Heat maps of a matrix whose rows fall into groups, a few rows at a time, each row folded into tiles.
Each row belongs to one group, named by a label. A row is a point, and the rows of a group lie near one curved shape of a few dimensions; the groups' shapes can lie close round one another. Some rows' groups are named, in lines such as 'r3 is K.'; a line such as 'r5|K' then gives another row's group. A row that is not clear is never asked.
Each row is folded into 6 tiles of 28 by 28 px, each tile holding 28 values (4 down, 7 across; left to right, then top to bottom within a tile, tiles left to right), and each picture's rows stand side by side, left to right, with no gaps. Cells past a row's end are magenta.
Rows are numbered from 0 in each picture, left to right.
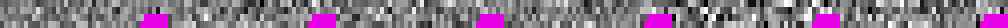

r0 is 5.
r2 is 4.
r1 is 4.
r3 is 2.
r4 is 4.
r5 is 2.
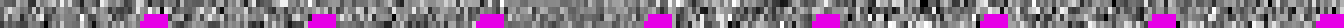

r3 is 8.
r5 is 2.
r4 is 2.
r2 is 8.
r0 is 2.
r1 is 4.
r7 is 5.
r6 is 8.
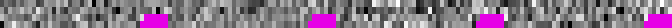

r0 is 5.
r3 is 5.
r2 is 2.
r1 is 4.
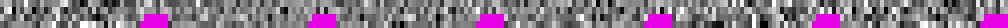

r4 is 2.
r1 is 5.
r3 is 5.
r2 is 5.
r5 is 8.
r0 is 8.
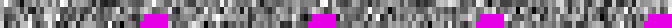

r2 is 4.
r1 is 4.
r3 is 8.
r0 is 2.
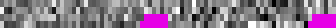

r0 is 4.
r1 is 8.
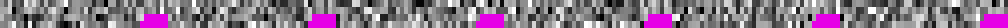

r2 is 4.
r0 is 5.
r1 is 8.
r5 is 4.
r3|8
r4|8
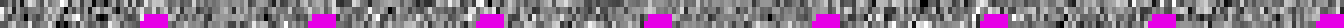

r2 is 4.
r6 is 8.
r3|2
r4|8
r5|2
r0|5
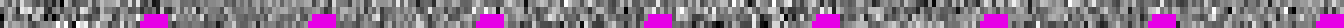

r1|8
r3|2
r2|2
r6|2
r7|5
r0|5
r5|4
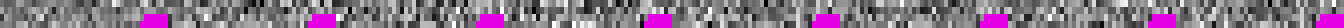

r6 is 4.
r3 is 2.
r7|4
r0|4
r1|4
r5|2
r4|4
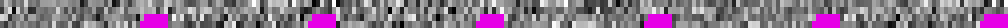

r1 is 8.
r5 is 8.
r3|2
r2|5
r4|5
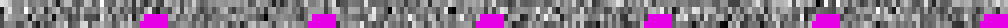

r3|4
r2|5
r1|8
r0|8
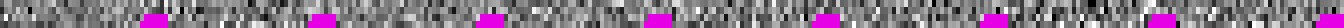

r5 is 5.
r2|5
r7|5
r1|8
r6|2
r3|4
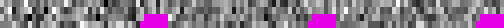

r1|8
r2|2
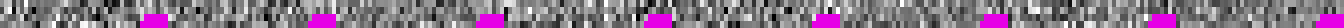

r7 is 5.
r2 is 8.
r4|5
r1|8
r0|8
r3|8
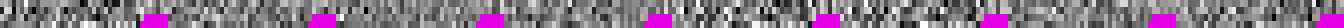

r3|5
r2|8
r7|8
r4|8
